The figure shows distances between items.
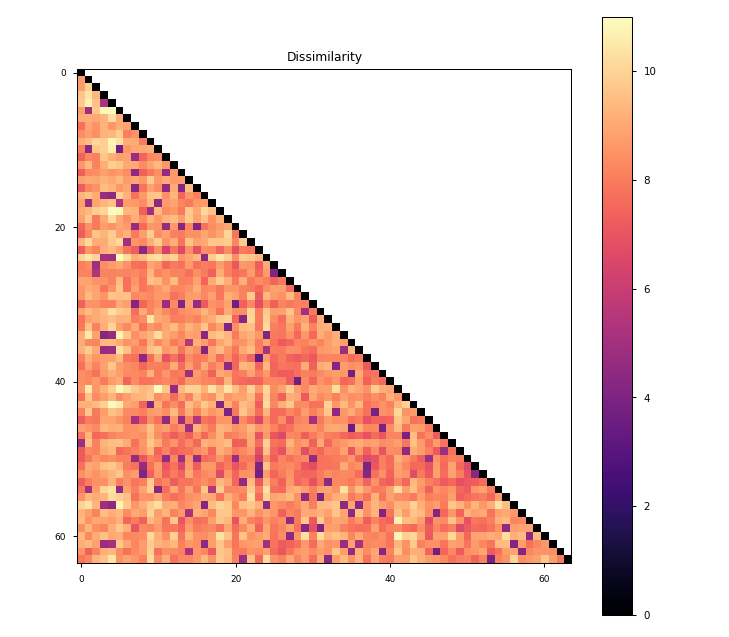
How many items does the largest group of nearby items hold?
8
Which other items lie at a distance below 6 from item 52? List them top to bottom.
8, 23, 37, 51
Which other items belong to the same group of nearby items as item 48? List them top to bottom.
0
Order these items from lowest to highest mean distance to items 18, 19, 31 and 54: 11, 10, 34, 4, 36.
10, 11, 36, 34, 4
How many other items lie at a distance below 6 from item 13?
7
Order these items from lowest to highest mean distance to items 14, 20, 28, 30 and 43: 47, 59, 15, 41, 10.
15, 59, 47, 10, 41
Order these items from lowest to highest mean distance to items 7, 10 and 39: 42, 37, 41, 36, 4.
37, 42, 36, 4, 41
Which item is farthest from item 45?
41
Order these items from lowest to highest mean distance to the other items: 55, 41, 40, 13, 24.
13, 40, 55, 24, 41
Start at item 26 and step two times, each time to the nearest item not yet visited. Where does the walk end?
2
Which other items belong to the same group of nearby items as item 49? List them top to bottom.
42, 47
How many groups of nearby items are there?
16
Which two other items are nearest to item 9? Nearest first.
43, 18
